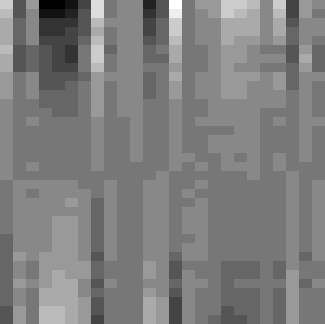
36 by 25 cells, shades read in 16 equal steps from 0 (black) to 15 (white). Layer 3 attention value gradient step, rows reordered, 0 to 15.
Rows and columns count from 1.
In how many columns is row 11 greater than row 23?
12
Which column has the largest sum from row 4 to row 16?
8
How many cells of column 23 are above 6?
26
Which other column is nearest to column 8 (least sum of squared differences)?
1
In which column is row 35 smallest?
14
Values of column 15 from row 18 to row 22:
8 7 7 7 8
